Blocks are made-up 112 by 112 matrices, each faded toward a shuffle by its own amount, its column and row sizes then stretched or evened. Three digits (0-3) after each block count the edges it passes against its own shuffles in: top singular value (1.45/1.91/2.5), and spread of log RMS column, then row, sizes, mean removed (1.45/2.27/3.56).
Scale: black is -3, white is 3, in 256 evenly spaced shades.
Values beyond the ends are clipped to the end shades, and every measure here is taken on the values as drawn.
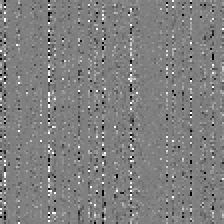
2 3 0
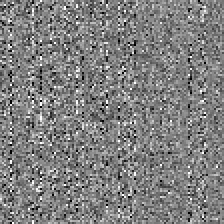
1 3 0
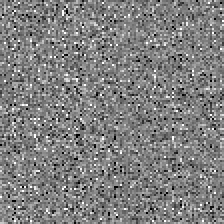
1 2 1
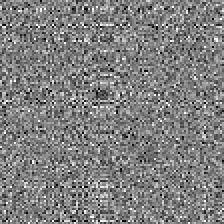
3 1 2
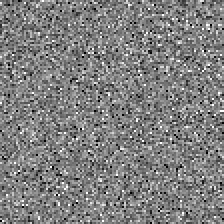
1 0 0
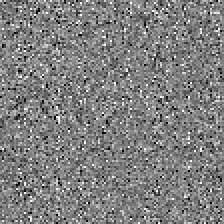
0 2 1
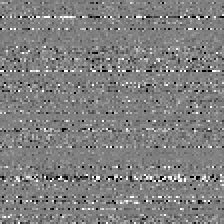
2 0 3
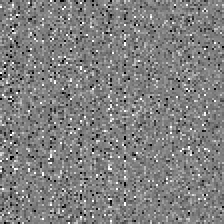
0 2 0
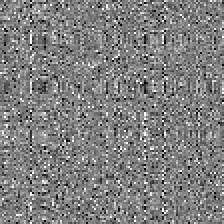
3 2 0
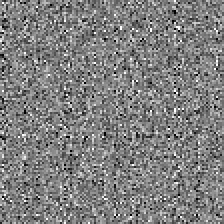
1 2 1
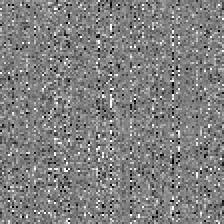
0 3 1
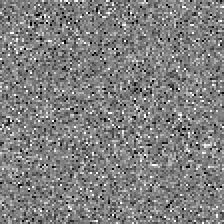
0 0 1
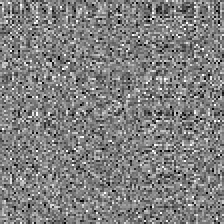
3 1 1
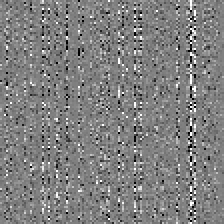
3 3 0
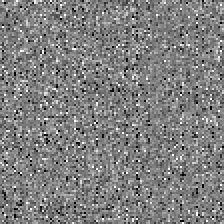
0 2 0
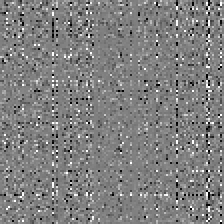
3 3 2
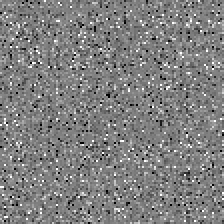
1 1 1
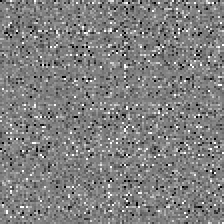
0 1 2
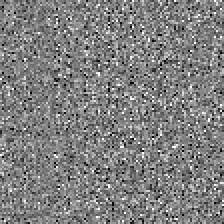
0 2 0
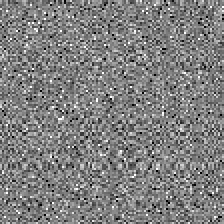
3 0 0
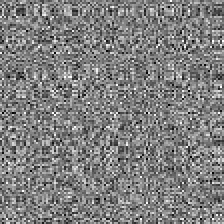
3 1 2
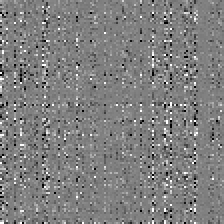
2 3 2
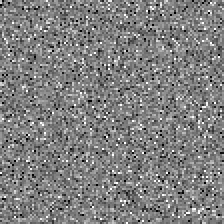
0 0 0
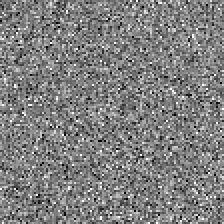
1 0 0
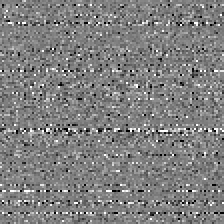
2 0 3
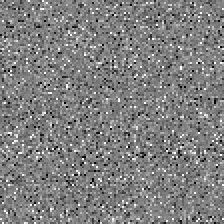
0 0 1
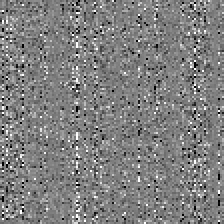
2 3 0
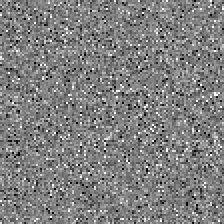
1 1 0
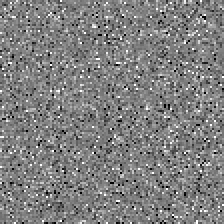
0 1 1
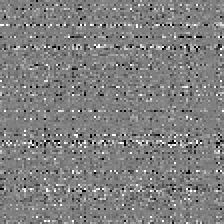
0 2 3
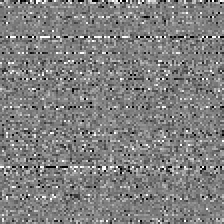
1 0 3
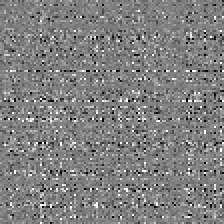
0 2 3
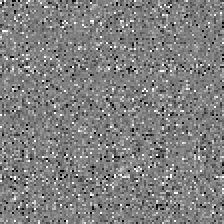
1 1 2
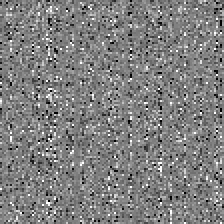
0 3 0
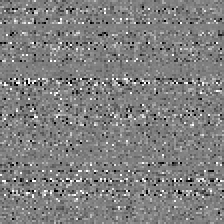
0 1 3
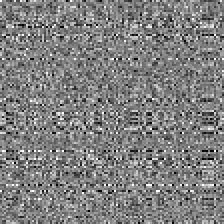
3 0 3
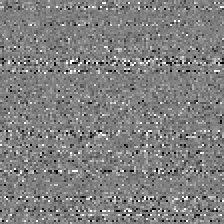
0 0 3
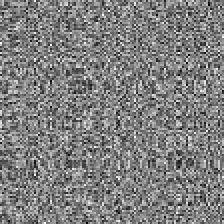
3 2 0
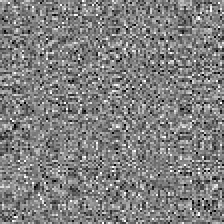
3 1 0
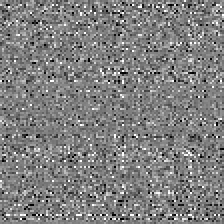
2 1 3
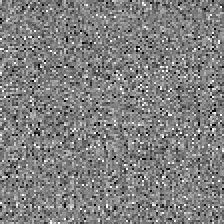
2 1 1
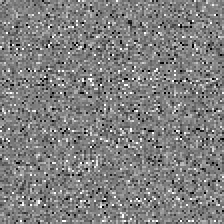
0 0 2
